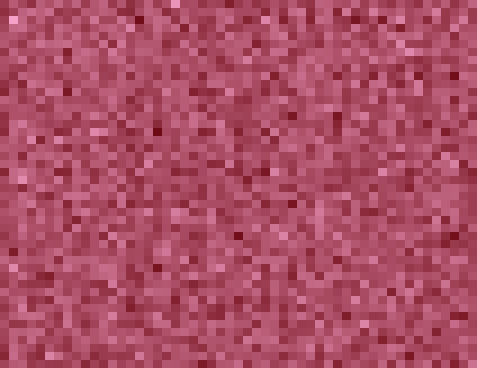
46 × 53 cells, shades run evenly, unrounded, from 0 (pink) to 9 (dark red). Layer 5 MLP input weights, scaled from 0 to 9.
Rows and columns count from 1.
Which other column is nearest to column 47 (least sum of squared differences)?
26
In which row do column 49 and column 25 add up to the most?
42
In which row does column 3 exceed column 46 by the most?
7
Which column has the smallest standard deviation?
37
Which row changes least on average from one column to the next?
31
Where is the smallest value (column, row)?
2, 3
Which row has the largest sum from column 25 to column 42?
22
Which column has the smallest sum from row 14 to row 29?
36
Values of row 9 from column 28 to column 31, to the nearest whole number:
5 6 6 5
